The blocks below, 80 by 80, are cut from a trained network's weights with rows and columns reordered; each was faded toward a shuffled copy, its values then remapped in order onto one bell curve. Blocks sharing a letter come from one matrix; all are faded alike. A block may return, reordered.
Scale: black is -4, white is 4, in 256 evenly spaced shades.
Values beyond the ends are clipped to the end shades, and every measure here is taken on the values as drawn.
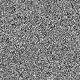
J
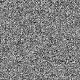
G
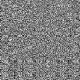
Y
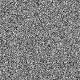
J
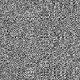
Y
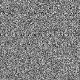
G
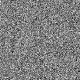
J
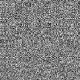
Y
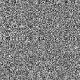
Y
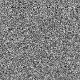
J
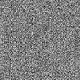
Y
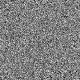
J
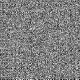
G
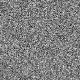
J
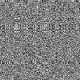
Y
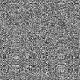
Y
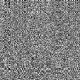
Y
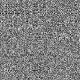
G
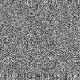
Y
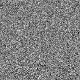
J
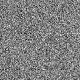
G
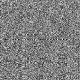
G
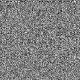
G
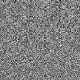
Y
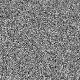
J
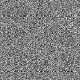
G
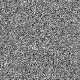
J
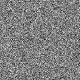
J
